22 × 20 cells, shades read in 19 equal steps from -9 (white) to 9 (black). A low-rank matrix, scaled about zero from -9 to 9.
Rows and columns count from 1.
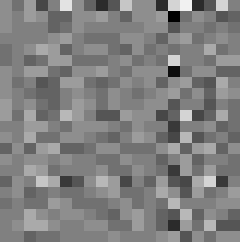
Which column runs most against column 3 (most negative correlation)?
20
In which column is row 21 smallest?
18
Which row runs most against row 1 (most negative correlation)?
17
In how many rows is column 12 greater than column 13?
7
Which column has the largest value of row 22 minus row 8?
16
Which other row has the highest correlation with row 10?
3
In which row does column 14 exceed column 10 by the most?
1
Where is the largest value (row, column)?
2, 15
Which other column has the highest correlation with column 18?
4
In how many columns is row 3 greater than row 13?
5
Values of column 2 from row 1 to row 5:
1 0 0 0 0
